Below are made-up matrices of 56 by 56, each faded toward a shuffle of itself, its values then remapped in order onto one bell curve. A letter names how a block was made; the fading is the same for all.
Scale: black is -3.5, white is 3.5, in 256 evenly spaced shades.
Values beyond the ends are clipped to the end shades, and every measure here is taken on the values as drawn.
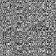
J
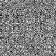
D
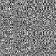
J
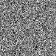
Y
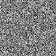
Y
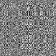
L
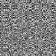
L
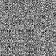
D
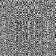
J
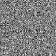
D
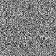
D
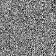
Y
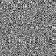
D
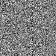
Y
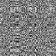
L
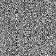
Y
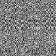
J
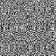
L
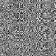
L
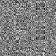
L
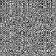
L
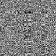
J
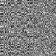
L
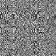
J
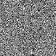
Y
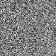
Y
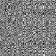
J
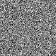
Y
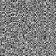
J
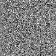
Y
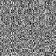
J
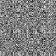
J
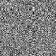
D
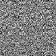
D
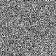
D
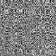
J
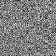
D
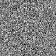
D
